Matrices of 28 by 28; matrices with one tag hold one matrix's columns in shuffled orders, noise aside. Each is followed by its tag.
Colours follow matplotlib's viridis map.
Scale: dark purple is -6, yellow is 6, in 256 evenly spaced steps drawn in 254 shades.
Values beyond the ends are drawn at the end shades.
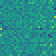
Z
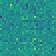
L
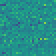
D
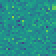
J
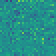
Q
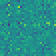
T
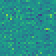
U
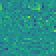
J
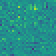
J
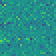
D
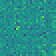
Z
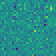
J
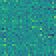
Z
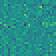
T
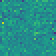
Q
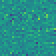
U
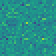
D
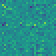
T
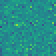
T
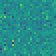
L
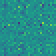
T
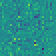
L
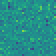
J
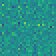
T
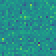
L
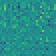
J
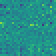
T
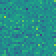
Z
